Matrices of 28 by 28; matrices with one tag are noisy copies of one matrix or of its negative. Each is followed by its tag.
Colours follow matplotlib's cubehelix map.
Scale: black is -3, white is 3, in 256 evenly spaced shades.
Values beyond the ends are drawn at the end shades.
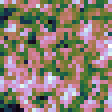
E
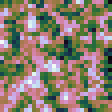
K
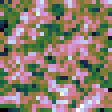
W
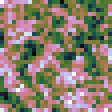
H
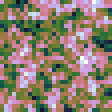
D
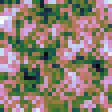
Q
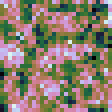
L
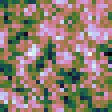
H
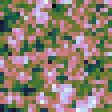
W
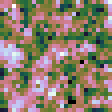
L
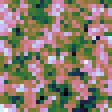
W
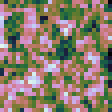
K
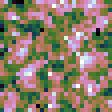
D
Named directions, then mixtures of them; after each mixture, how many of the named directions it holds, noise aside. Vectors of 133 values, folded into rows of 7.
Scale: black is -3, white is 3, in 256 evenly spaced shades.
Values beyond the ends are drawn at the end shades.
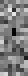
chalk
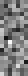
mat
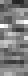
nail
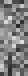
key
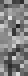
three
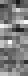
two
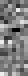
four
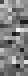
four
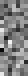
one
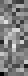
three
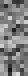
four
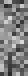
one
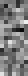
two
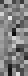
two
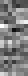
three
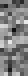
four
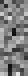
three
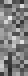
one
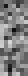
four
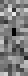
one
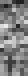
three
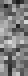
three
